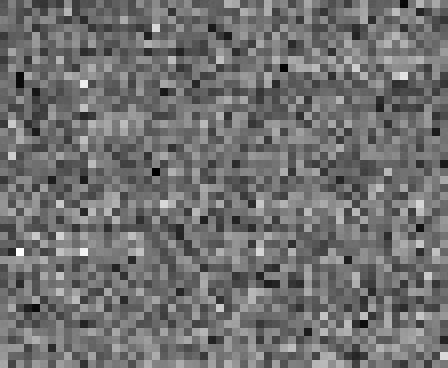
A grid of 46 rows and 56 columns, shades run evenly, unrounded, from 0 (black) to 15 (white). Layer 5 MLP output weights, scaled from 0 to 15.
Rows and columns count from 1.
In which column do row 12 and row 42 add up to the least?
39
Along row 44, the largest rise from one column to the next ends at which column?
8
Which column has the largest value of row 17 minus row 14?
48
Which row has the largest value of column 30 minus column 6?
1
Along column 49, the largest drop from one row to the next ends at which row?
23
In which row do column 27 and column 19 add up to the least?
4
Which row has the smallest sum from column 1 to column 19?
29
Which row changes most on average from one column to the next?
27
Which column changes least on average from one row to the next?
13
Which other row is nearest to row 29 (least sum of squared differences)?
19
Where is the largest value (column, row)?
3, 32
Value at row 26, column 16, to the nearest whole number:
5
